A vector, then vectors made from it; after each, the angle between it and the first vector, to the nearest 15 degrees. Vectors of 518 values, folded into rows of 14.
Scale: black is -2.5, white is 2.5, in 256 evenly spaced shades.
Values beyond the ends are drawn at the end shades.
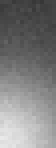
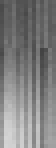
30 degrees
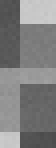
90 degrees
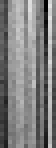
105 degrees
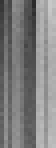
90 degrees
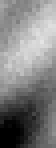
150 degrees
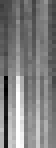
60 degrees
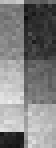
60 degrees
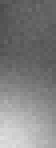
15 degrees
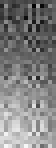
30 degrees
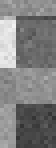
105 degrees
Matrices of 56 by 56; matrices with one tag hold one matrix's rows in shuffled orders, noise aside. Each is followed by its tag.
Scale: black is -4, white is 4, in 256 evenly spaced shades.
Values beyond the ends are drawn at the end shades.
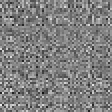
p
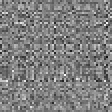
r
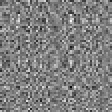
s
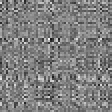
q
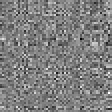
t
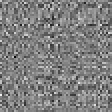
q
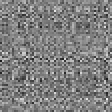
r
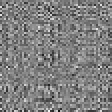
q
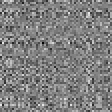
p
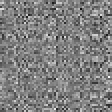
t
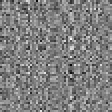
s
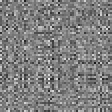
q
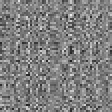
s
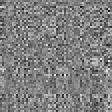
t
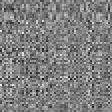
p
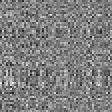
p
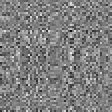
s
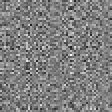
s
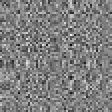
s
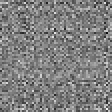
r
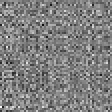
p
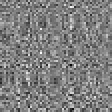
s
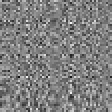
s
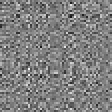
s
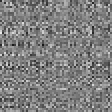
p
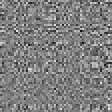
t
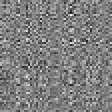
s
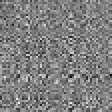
s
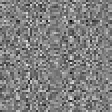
s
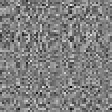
s
